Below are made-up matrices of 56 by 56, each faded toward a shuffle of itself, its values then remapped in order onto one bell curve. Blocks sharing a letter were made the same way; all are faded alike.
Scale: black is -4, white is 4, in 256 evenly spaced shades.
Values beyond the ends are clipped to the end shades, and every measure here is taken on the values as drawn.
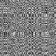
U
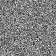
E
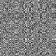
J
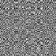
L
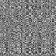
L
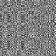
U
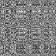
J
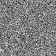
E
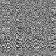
L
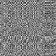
U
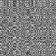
U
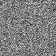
E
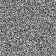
E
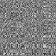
J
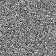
E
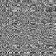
L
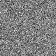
E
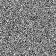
E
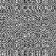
J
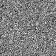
E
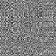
J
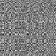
U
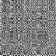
L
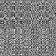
U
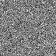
E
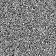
E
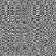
U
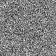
E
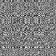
L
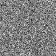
E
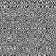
L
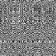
L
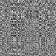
J
